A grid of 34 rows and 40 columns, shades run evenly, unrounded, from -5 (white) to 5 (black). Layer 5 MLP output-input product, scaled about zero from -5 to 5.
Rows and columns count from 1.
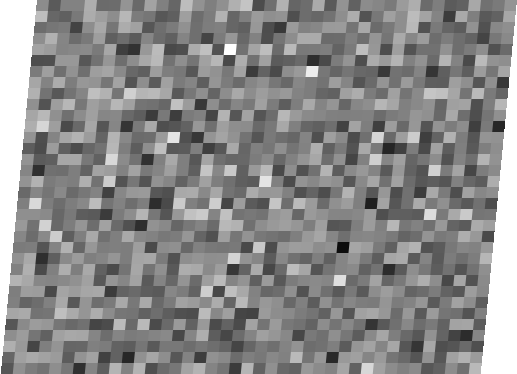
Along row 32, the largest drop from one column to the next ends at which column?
36
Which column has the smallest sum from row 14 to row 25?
21
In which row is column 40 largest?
12
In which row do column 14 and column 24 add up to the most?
6
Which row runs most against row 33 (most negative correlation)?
9
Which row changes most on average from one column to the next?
19
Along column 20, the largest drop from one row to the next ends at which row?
5
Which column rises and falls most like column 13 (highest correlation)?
30
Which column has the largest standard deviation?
28
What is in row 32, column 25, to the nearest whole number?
-1
